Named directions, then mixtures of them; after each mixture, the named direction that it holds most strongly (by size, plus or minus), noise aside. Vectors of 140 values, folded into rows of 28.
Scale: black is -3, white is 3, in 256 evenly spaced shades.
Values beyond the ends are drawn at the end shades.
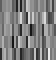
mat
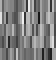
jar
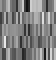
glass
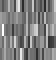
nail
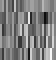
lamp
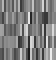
lamp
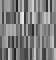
jar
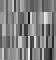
lamp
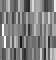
glass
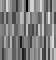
glass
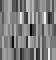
mat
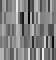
jar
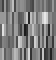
lamp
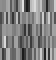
glass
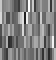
jar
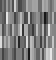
lamp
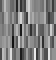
mat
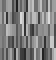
jar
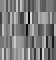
lamp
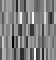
mat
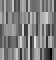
lamp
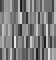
mat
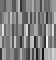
nail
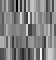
mat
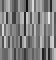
jar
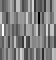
nail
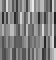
jar
